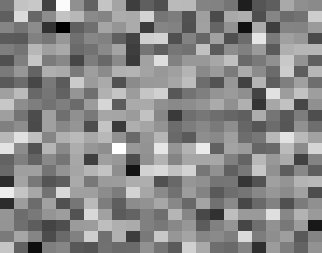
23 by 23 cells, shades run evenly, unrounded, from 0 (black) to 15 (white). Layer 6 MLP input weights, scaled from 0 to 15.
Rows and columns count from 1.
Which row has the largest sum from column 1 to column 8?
13
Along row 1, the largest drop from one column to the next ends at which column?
4
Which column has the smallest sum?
18
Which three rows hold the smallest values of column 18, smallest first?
3, 1, 17
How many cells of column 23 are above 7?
15
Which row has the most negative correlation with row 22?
12
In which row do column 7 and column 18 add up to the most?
22
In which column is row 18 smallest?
23
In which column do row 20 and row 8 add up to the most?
7
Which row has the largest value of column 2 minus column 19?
2
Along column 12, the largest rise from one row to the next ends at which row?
6
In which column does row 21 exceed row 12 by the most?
9
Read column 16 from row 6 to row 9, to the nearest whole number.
10 9 5 9
